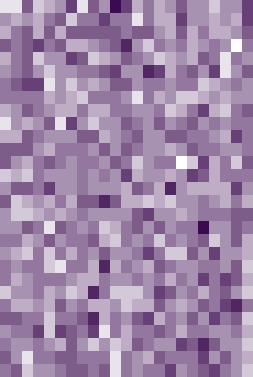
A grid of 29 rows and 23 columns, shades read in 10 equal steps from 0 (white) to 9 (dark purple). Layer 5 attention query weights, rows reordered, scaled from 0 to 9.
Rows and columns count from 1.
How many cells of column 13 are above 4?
13
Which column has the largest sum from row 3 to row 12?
3
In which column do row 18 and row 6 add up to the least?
5
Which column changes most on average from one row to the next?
9
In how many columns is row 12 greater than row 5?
10
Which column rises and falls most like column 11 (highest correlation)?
23
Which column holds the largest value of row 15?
16
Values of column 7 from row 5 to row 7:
7 4 2
